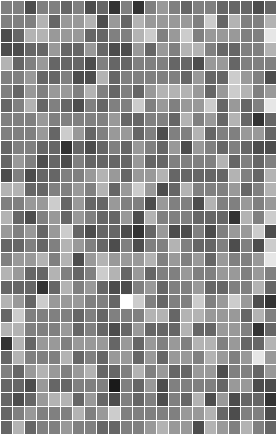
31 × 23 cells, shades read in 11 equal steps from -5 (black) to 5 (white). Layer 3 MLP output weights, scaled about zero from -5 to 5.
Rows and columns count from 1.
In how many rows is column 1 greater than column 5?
8
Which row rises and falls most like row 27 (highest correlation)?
2
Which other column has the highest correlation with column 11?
4
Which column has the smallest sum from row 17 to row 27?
10
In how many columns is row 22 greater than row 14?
10
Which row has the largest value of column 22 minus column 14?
26
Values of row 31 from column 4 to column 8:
0 0 1 0 0
